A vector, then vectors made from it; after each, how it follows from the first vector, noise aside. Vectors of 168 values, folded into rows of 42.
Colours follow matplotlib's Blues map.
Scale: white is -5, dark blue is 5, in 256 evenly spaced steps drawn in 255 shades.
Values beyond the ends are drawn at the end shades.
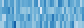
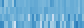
negated, partly zeroed.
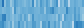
negated, partly zeroed.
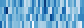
wrapped around, scaled up.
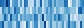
reversed, negated, scaled up.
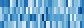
reversed, negated, scaled up.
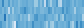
negated, partly zeroed.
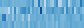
negated, partly zeroed.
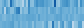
wrapped around, negated, partly zeroed.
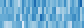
wrapped around.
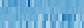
wrapped around, negated, partly zeroed.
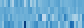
wrapped around, negated, partly zeroed.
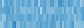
shrunk.
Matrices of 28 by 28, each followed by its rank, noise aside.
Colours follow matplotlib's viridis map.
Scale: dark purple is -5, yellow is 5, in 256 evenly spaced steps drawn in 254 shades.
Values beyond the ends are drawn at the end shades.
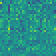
four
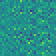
six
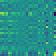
two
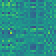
three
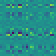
two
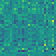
three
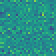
six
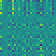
two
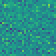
six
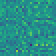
four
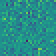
six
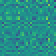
three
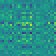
two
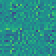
four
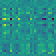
two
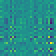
two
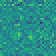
six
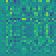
three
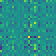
two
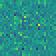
six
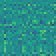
four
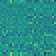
four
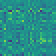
three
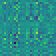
three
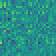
six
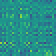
three
